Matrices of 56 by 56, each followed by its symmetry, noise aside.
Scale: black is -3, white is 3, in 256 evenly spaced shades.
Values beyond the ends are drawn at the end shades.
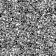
same after a half turn.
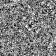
symmetric across the other diagonal.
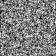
same after a half turn.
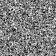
antisymmetric.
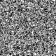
no symmetry.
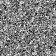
same after a half turn.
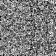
mirrored top to bottom.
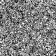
symmetric.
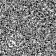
symmetric across the other diagonal.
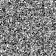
symmetric.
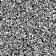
antisymmetric.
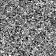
symmetric.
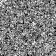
symmetric.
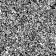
same after a half turn.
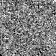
antisymmetric.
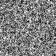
no symmetry.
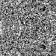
mirrored top to bottom.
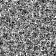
symmetric.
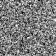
no symmetry.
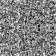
mirrored top to bottom.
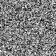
no symmetry.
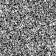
same after a half turn.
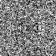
mirrored top to bottom.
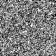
symmetric.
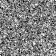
symmetric.
